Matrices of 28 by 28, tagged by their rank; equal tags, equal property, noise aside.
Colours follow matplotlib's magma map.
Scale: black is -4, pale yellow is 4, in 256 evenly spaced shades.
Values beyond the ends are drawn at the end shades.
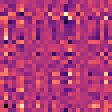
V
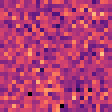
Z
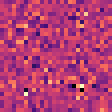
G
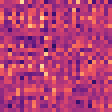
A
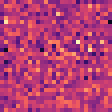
Z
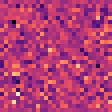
Z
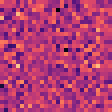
Z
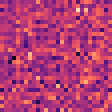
Z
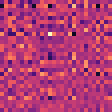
V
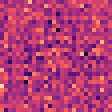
Z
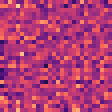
G
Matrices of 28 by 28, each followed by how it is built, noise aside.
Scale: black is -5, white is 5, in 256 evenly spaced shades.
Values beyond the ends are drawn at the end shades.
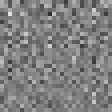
low rank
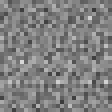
repeating columns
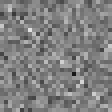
diagonal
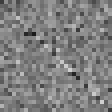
diagonal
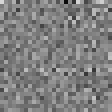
low rank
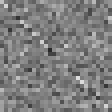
diagonal
